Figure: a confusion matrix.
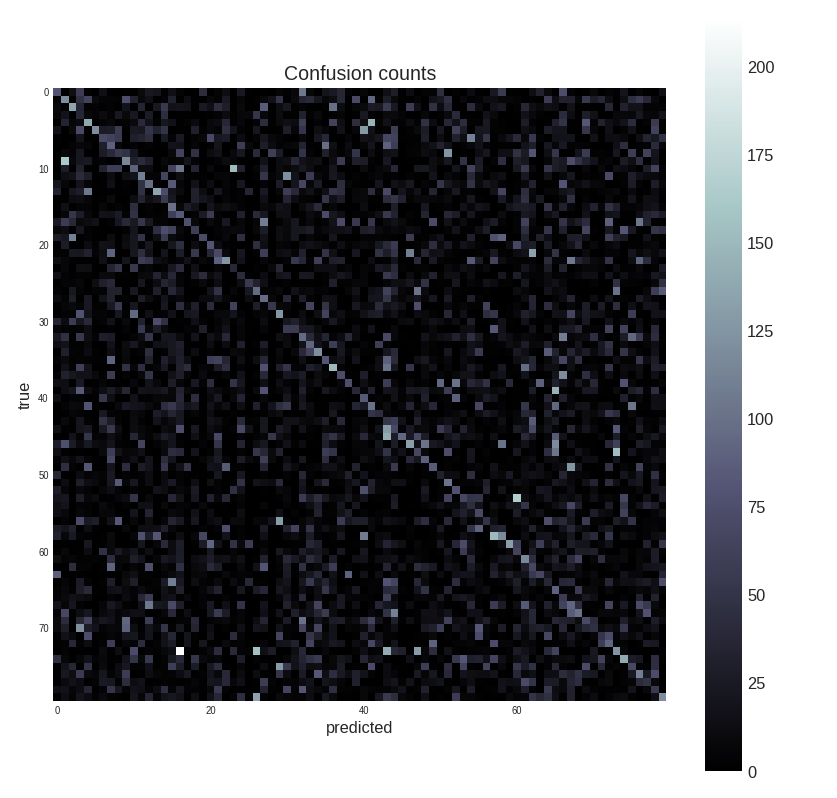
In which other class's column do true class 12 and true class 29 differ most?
10
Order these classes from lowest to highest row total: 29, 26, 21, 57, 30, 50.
50, 30, 57, 26, 29, 21
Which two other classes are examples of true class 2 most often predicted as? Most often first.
36, 27
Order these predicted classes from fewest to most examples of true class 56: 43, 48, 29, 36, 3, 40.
36, 43, 40, 48, 3, 29
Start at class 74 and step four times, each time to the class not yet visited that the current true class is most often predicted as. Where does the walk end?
54
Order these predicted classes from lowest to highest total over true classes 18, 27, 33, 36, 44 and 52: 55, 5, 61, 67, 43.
5, 55, 67, 61, 43
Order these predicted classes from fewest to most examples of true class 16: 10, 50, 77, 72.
50, 72, 77, 10
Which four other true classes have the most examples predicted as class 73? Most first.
47, 26, 44, 46
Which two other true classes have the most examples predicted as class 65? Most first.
39, 46
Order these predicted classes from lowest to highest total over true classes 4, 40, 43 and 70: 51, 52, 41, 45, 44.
45, 51, 44, 52, 41
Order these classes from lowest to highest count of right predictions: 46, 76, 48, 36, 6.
6, 48, 76, 46, 36
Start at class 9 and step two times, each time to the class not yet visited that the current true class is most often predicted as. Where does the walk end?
41
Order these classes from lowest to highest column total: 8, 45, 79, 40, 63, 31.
45, 63, 31, 8, 79, 40
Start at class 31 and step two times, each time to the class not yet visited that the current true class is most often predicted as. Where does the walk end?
55
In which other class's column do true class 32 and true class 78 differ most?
66
